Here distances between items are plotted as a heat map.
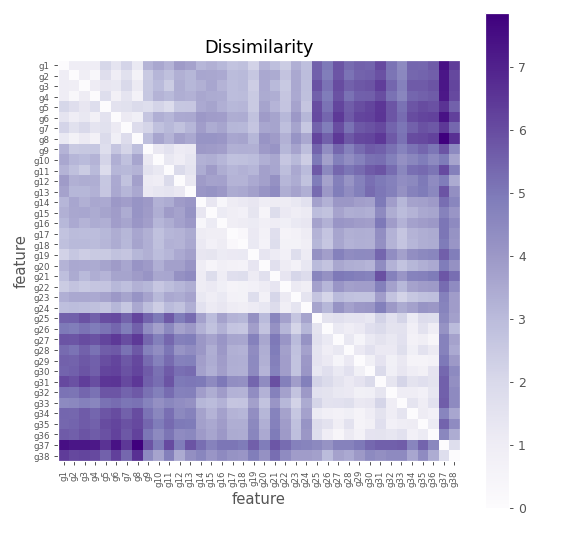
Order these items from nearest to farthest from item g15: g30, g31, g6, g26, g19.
g19, g26, g30, g6, g31
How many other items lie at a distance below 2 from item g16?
10
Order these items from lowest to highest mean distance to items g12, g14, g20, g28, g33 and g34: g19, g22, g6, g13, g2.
g22, g19, g13, g2, g6
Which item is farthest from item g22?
g37
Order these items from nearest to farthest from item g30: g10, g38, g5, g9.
g38, g10, g9, g5
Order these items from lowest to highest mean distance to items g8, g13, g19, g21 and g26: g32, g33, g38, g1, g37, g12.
g1, g12, g33, g32, g38, g37
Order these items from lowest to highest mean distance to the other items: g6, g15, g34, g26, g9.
g15, g26, g34, g9, g6
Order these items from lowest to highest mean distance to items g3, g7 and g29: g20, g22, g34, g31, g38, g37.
g22, g20, g34, g31, g38, g37
